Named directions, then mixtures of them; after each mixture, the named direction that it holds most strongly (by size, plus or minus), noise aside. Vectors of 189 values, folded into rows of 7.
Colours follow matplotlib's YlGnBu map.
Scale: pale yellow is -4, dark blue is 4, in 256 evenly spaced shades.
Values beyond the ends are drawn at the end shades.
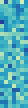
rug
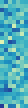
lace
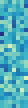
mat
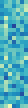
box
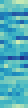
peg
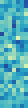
mat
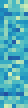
box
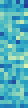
peg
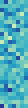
lace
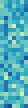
box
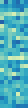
peg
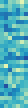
peg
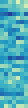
peg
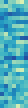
peg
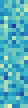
box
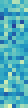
box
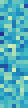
mat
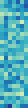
box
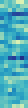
peg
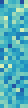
rug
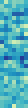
peg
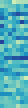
peg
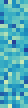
box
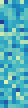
rug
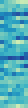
peg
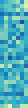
box
